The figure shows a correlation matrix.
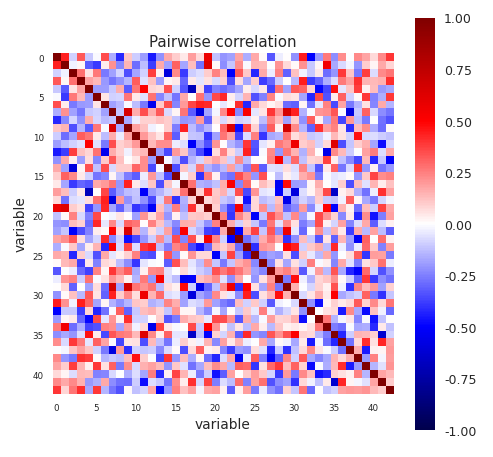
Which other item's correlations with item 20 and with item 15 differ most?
40
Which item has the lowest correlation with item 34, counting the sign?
12
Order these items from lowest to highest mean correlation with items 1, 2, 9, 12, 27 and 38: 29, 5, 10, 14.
14, 10, 5, 29
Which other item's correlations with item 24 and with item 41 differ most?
35
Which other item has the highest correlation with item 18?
6
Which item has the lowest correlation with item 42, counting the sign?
13
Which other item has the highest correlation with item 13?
28
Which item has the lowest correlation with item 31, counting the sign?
33
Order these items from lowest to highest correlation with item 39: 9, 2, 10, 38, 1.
38, 10, 1, 9, 2
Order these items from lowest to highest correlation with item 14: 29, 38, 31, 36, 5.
36, 5, 29, 31, 38
